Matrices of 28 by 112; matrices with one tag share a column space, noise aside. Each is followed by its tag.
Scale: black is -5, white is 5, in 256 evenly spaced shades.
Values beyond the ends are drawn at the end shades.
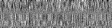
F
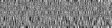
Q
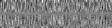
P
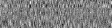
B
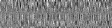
F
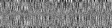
P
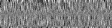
P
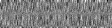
P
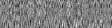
B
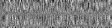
P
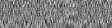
B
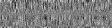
P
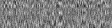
B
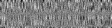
P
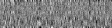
Q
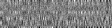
Q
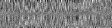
P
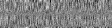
P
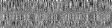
F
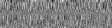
P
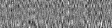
B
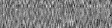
B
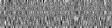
Q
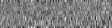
Q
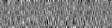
Q
